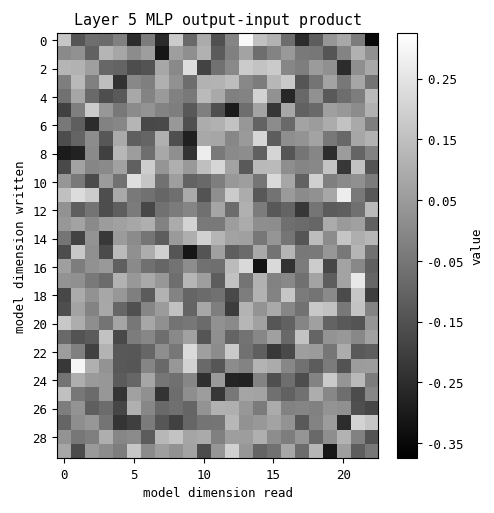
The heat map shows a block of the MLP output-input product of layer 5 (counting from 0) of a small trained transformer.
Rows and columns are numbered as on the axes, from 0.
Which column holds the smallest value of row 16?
14
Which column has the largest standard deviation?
9
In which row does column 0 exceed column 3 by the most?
11
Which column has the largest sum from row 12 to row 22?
21
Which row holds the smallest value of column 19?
29
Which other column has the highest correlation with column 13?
0
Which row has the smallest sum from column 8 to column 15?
24
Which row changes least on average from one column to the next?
13
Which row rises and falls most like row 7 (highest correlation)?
15
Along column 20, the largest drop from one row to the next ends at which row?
12
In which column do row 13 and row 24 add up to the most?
19
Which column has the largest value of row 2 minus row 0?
22
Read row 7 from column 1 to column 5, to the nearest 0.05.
-0.1 0 -0.15 0.1 -0.1
